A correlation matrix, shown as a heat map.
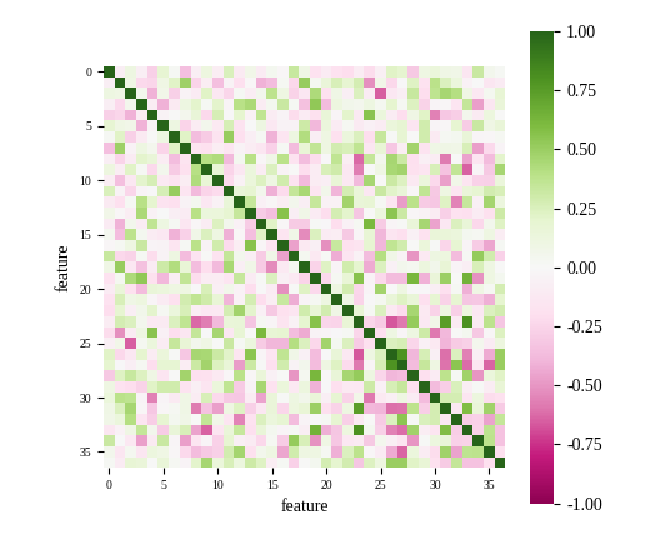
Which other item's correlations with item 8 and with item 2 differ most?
31
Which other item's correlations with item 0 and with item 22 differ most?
28
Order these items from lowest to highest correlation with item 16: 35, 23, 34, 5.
35, 34, 23, 5
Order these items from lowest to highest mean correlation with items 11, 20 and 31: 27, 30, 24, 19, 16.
16, 24, 27, 30, 19
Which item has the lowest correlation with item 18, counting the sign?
15
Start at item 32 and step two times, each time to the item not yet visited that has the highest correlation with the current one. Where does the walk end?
26
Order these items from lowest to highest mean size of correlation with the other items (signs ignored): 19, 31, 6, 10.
6, 10, 19, 31
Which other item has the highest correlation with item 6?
11
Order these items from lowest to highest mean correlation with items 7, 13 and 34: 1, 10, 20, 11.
10, 20, 11, 1
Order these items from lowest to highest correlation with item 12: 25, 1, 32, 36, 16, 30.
32, 30, 1, 16, 25, 36
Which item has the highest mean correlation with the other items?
36
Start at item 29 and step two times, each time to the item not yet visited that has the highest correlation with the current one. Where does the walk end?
24
